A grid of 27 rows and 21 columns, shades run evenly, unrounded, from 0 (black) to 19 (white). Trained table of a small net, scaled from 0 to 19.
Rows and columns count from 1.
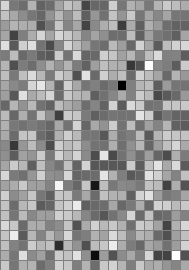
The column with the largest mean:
8
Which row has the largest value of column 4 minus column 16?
25
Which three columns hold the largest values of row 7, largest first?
17, 21, 12
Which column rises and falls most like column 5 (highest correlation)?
6
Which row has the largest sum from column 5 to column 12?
4
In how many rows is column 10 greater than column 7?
8
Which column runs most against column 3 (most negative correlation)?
11
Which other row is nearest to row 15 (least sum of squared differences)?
14
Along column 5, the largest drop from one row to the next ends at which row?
5
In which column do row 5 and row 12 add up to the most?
16
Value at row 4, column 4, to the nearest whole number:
13
